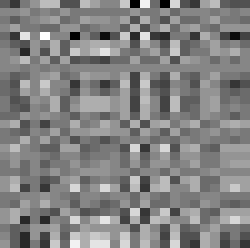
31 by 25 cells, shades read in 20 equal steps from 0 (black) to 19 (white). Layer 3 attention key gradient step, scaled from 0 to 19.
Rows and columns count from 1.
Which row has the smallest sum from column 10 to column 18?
5
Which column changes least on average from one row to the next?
4
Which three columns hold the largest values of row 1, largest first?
15, 18, 13
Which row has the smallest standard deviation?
9
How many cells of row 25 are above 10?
2
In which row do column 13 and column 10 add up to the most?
31
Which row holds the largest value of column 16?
28
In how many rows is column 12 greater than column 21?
13
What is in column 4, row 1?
11
